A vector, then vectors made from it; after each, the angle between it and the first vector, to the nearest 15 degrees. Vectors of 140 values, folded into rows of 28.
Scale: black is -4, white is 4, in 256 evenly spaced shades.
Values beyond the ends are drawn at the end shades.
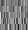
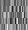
120 degrees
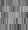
45 degrees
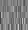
135 degrees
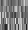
45 degrees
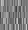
150 degrees
